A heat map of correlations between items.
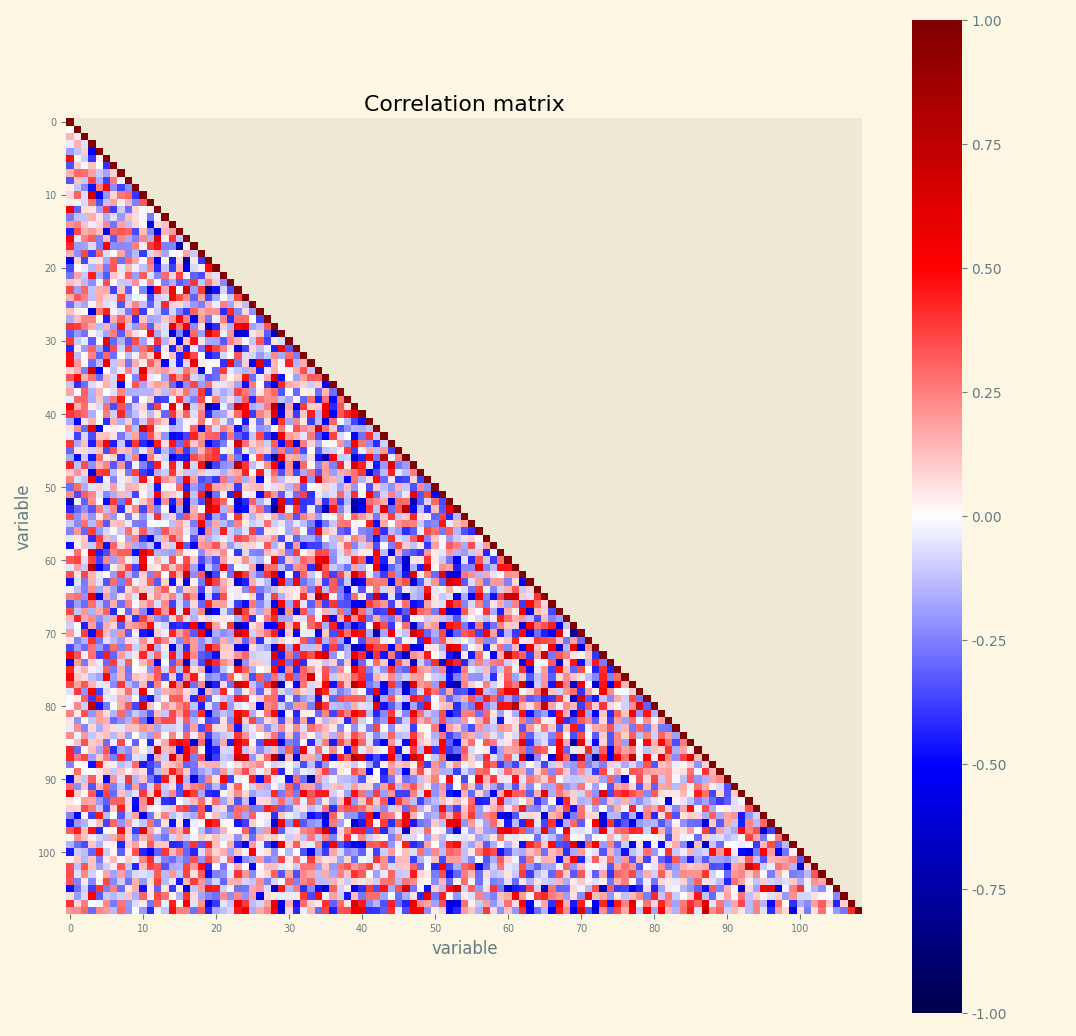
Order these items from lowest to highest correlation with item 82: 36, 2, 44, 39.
2, 36, 39, 44
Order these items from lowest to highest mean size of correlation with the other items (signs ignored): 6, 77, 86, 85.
6, 86, 85, 77
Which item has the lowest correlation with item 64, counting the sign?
38
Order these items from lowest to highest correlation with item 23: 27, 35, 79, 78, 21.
78, 21, 35, 27, 79
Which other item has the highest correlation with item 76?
33
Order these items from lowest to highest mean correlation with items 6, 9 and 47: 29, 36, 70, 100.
29, 36, 100, 70
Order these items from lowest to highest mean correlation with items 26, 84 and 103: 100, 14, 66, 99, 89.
66, 99, 100, 89, 14
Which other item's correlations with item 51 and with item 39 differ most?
41
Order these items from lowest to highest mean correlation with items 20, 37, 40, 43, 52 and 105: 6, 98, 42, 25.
42, 25, 98, 6
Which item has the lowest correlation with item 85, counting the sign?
69
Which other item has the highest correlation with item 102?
93
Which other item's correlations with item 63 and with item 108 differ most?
87
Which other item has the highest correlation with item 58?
15
